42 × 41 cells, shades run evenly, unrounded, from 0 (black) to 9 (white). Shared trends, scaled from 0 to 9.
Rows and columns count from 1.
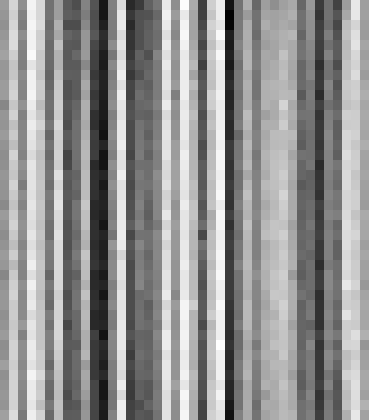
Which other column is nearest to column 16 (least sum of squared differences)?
9
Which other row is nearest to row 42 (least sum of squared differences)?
5
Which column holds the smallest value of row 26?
12
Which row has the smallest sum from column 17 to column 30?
2
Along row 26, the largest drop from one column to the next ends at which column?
26
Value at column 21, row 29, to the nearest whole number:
8
